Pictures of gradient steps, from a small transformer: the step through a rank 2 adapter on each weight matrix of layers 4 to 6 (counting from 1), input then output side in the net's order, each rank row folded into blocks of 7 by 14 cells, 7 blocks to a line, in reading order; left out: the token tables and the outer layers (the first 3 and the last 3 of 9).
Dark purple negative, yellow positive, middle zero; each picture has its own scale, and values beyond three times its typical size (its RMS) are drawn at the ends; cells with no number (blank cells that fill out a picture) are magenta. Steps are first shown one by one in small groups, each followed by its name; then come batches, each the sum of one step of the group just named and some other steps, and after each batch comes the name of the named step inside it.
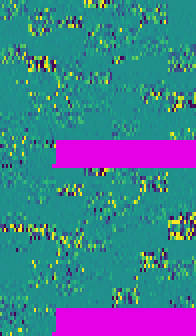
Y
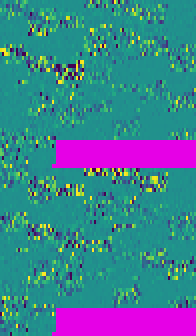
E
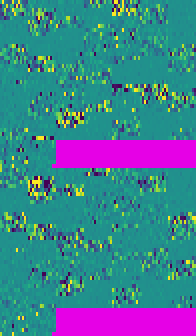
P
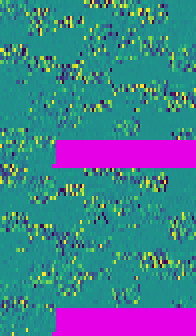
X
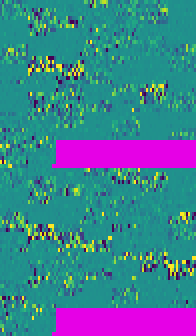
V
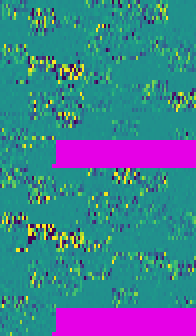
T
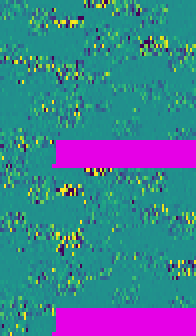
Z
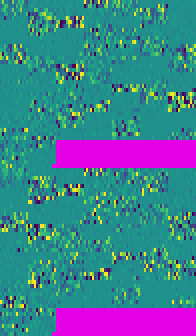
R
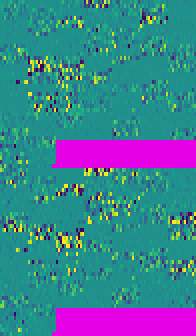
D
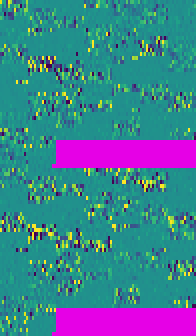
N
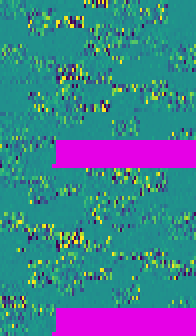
R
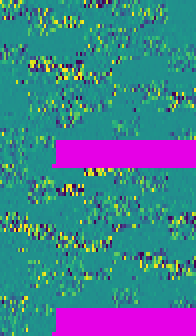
X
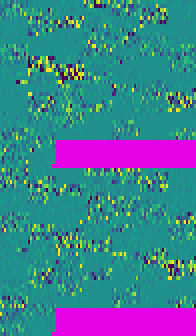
D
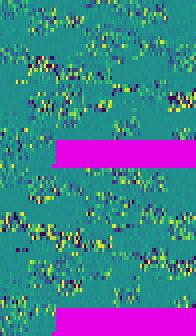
N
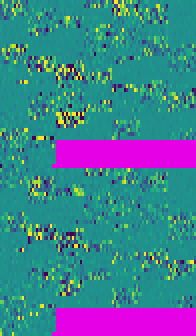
P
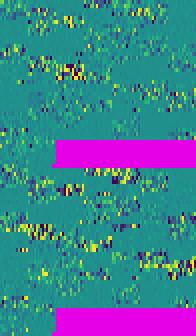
X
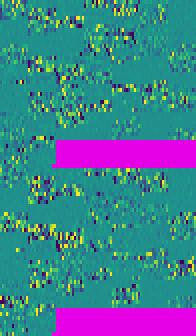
P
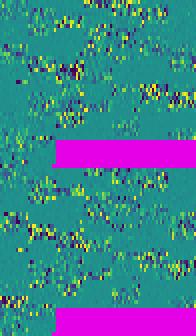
X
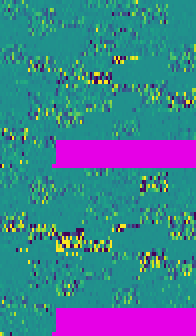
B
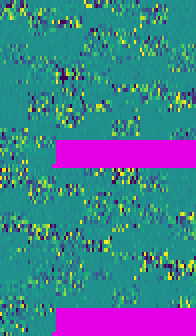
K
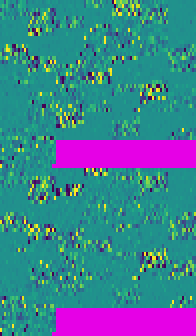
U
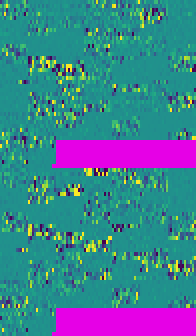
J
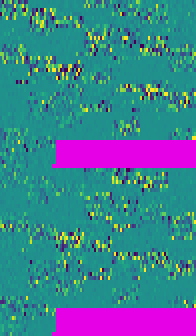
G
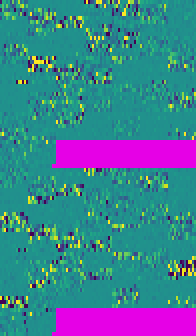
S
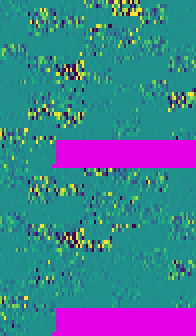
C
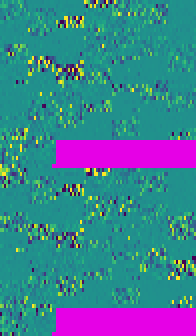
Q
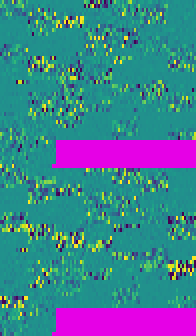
S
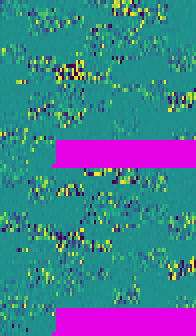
C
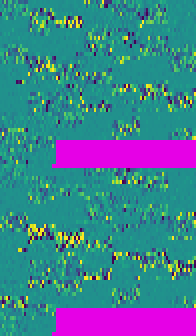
G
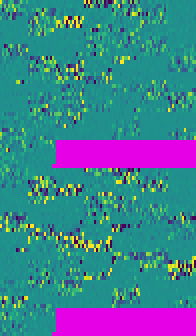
C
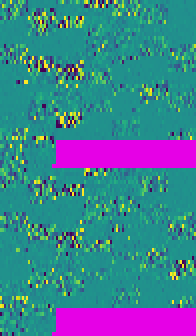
Q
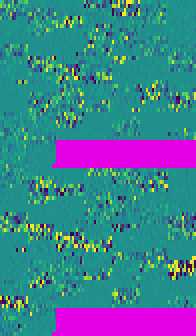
S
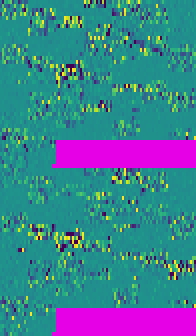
G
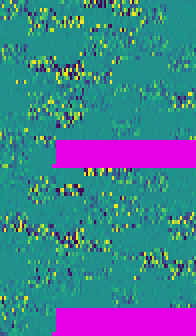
C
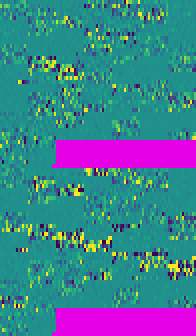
J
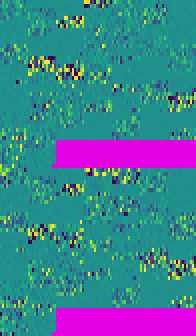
Q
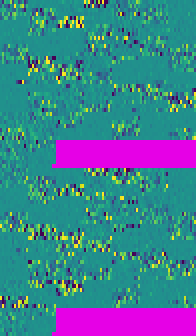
G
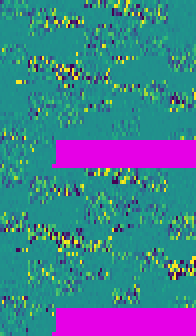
B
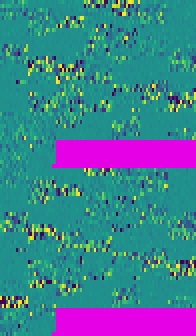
S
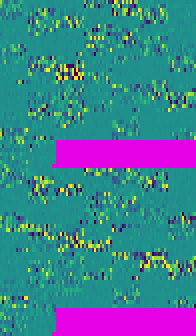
C
